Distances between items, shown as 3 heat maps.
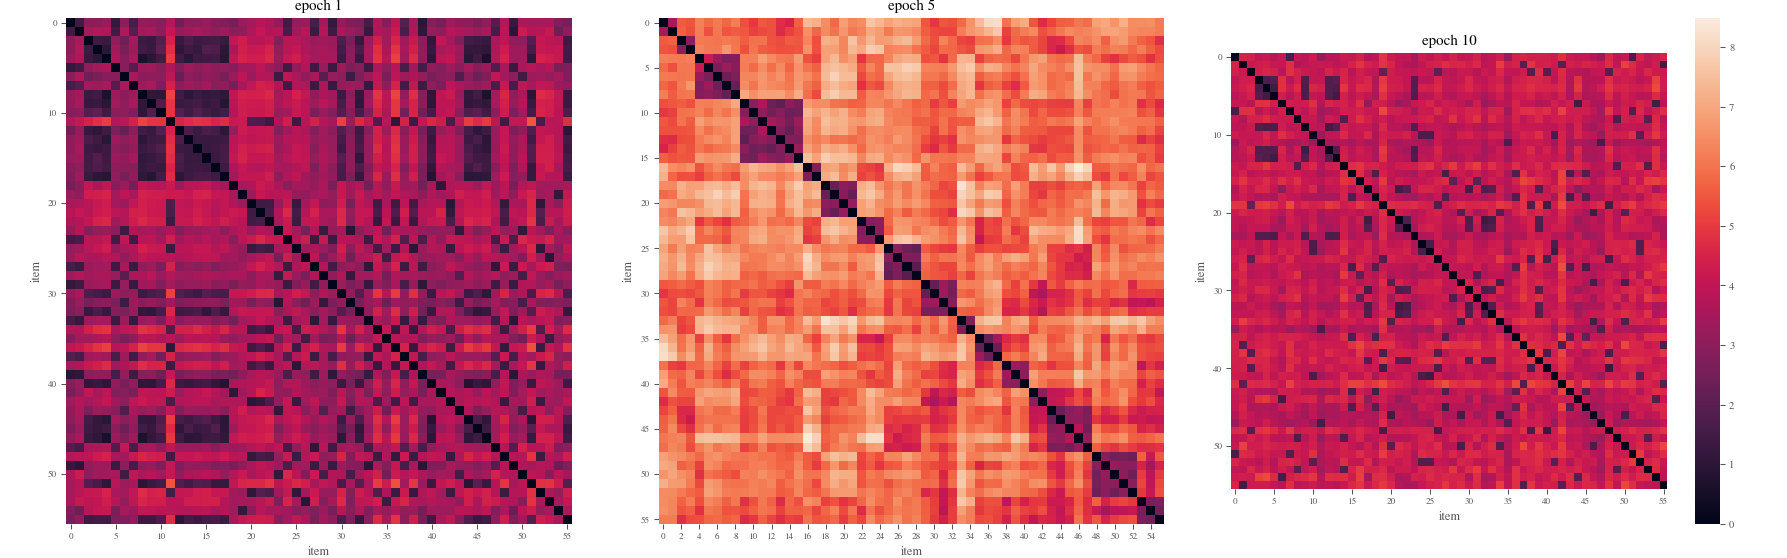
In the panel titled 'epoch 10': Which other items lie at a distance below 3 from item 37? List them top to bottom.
1, 42, 55
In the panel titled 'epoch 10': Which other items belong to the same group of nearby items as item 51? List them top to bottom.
0, 7
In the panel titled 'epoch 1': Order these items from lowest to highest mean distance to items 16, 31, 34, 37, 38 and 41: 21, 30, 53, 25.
25, 21, 30, 53
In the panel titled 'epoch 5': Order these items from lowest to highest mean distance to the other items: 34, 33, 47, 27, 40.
47, 40, 27, 34, 33
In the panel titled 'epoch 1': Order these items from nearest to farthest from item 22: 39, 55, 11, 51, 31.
11, 31, 39, 55, 51
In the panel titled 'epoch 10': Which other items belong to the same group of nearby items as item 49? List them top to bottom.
8, 14, 53
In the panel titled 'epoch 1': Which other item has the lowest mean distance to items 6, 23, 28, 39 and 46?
31
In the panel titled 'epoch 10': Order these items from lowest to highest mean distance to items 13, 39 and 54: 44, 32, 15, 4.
32, 44, 4, 15
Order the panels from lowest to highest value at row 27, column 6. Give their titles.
epoch 1, epoch 10, epoch 5
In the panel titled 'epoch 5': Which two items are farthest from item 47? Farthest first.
16, 17
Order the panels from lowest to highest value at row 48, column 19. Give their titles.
epoch 10, epoch 1, epoch 5
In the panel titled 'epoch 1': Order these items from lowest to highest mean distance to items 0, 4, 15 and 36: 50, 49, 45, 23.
45, 49, 23, 50
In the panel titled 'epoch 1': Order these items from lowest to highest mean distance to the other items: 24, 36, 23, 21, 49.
49, 23, 24, 21, 36
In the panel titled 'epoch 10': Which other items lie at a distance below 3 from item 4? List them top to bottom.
3, 5, 9, 12, 13, 23
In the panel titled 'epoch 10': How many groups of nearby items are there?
12
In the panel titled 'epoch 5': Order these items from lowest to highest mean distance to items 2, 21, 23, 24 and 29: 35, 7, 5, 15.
35, 7, 5, 15
